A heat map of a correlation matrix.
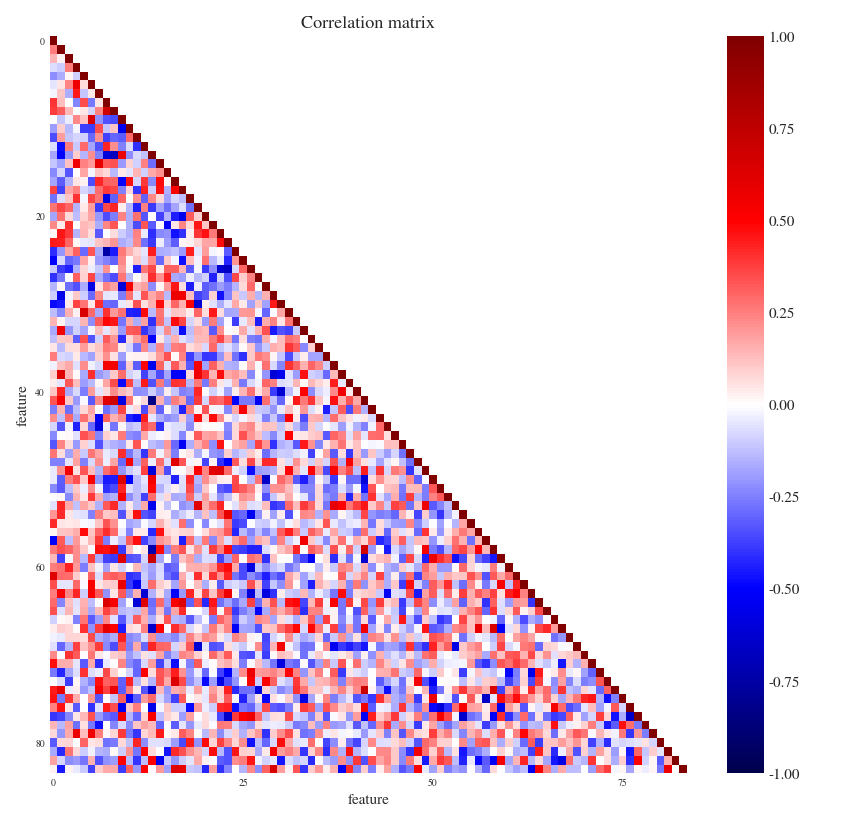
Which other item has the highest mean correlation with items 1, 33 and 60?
38
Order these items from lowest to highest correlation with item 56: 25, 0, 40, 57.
40, 25, 0, 57
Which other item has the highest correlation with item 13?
59
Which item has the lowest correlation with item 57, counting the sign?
75
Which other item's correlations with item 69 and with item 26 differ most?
63
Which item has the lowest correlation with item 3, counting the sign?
44
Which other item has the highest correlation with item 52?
9
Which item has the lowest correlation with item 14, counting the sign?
82
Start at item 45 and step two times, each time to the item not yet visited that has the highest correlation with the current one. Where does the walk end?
4
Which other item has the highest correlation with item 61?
0
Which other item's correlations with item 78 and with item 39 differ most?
48
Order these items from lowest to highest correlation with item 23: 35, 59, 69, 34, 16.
16, 59, 35, 69, 34
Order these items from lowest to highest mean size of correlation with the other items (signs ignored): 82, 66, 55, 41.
55, 66, 82, 41
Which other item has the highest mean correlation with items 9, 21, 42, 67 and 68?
31
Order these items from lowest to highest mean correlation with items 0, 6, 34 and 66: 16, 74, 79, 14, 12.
79, 12, 16, 14, 74
